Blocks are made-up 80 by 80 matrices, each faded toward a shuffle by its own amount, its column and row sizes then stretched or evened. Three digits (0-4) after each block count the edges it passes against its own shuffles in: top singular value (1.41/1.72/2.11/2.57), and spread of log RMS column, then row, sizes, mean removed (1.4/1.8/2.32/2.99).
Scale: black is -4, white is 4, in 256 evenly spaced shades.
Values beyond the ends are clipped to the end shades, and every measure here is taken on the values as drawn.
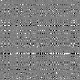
4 3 4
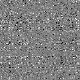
2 1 3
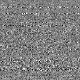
1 0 4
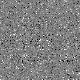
0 1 2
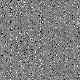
0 3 0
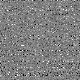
0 1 3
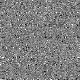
2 0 2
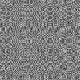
4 0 1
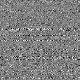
3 0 4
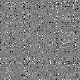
2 3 3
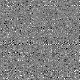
2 2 3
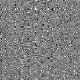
3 3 1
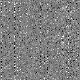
2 3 0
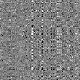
4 3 2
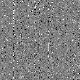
2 3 0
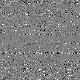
0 1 4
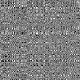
4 2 3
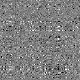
3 1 3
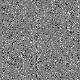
1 3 0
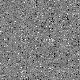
1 1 0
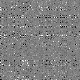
3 2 3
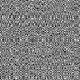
4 0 2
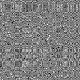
4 0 1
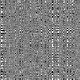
4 4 2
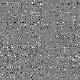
1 2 3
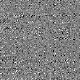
1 3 3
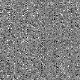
2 3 1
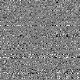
1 1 4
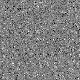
1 0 1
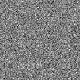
3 1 0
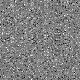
2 0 0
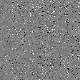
0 2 1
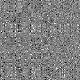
3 1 1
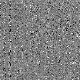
0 3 1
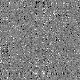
2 2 0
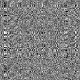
4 3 3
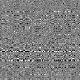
4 0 4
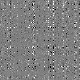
3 4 2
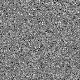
0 0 1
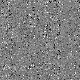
0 2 1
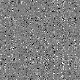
1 3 2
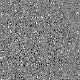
0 3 2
